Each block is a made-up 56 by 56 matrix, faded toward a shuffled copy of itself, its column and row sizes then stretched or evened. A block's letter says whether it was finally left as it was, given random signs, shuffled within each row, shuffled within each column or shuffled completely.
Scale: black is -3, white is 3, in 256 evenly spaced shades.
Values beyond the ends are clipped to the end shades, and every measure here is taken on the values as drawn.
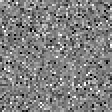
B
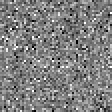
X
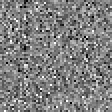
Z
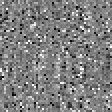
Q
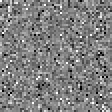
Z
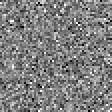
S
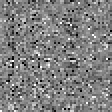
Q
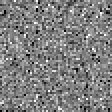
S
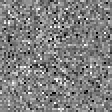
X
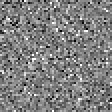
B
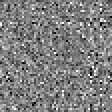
Q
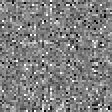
Q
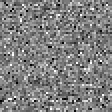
B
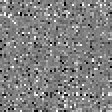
X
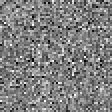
Q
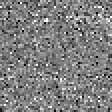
B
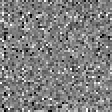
Q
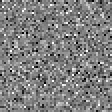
B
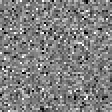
Q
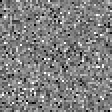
S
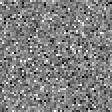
S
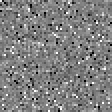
S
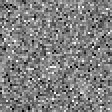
S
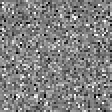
X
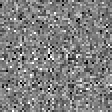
Q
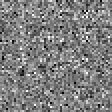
X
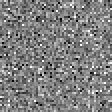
B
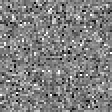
B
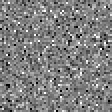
S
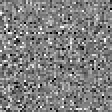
X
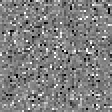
X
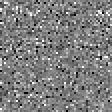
X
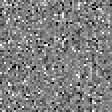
Q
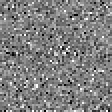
B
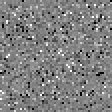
B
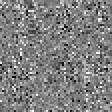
Q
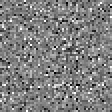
X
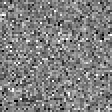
B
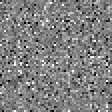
X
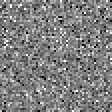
X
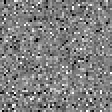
Q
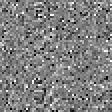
Q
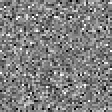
B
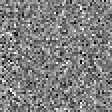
Z
